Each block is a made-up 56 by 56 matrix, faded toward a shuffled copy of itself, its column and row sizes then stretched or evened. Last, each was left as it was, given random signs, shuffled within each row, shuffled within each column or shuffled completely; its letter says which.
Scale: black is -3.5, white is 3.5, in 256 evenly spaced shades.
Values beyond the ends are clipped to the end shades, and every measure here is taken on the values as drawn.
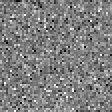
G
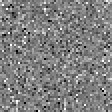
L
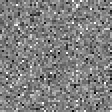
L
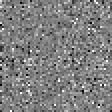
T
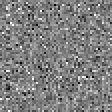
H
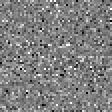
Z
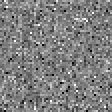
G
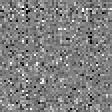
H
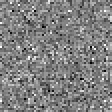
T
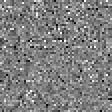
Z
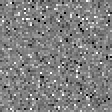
G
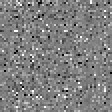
T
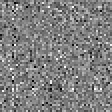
H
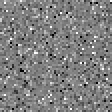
G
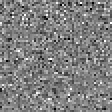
Z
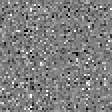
T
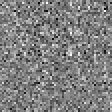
H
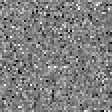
G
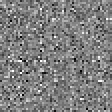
T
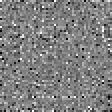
H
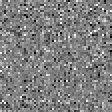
H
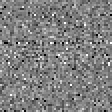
Z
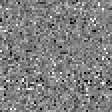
Z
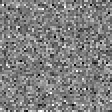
Z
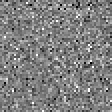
H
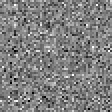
H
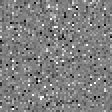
L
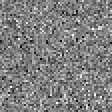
G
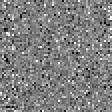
L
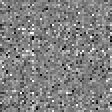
T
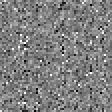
L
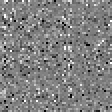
T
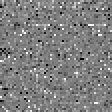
Z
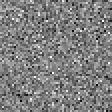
G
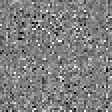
H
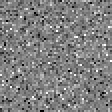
G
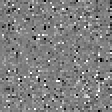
T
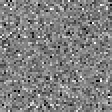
Z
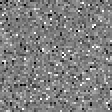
G
